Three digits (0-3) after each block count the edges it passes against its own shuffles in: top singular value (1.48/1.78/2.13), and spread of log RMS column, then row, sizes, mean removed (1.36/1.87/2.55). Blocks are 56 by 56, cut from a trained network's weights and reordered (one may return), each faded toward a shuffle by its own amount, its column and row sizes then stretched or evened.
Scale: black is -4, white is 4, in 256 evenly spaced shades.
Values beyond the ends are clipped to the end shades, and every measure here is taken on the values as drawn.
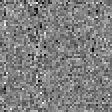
0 2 0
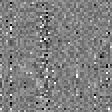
2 2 0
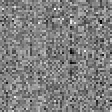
1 2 1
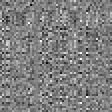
3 3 1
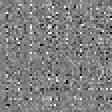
2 2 2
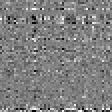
3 2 3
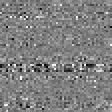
2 0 3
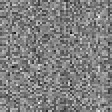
2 1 0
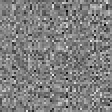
3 2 0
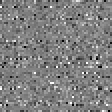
1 0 3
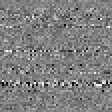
1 0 3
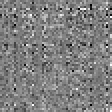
1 3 2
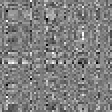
3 3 1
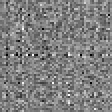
2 1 2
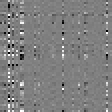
3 3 1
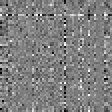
3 3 1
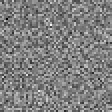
3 0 1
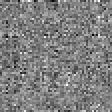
1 1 2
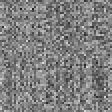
2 0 1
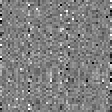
2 2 0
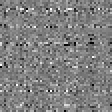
0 2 3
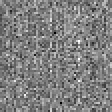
2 2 0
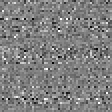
2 1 3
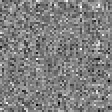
2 2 1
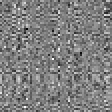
3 3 0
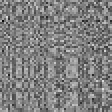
3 0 2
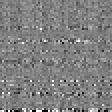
2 0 3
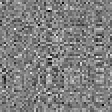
3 2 1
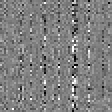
2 3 0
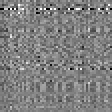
3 0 3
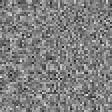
2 0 0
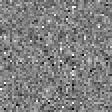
1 1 0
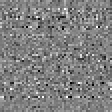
0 1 3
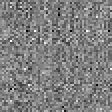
1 1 2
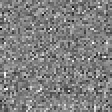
0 1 2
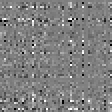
1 3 3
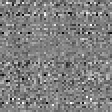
0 1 3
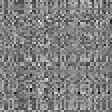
3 1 3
